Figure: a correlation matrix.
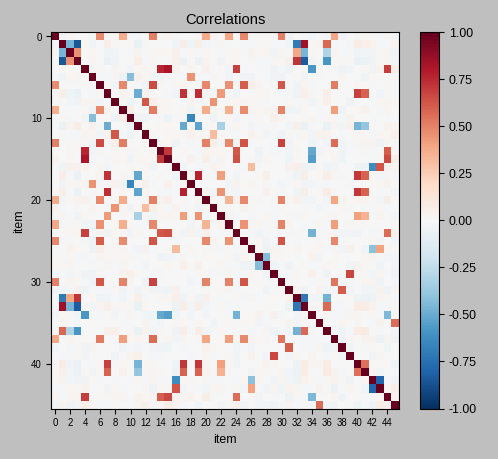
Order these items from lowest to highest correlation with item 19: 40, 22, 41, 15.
15, 22, 41, 40
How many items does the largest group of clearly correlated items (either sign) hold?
9
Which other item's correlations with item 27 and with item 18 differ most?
10
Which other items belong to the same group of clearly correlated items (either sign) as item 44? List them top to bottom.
4, 14, 15, 24, 34
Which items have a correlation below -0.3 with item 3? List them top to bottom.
1, 33, 36
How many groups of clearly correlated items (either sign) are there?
11
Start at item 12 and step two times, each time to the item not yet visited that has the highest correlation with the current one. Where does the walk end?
21
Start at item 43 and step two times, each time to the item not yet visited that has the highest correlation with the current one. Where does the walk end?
26
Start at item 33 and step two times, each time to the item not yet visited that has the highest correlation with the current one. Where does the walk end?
36
